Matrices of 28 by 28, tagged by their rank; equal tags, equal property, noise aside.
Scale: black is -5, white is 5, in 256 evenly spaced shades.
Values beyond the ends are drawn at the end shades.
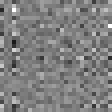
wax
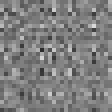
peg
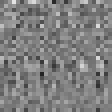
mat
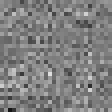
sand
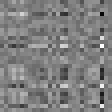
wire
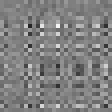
wire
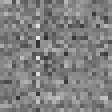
sand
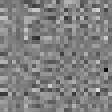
peg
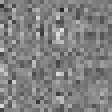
sand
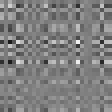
wire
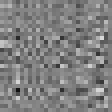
peg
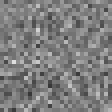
sand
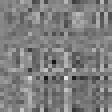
wax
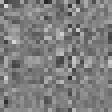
mat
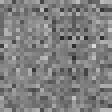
peg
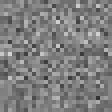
sand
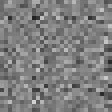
sand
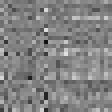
peg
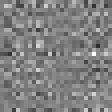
peg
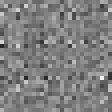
peg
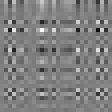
wire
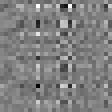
wire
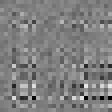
wire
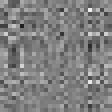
wax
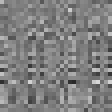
wax
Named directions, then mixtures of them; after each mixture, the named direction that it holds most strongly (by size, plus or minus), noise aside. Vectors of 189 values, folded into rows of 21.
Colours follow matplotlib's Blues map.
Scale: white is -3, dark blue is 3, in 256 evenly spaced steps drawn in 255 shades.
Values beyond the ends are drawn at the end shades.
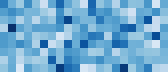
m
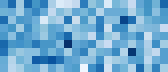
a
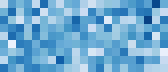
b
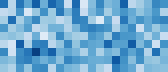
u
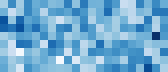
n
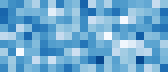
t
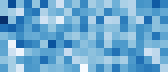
n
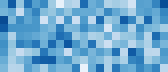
a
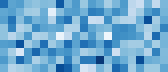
t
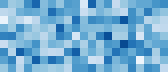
t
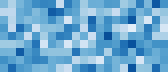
t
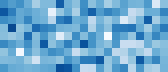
t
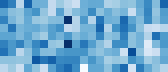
a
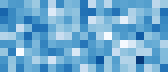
t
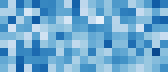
u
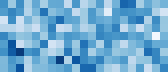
n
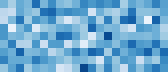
m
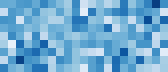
b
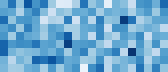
a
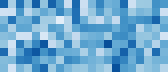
u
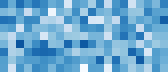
u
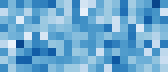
u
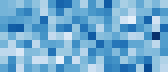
n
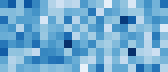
a
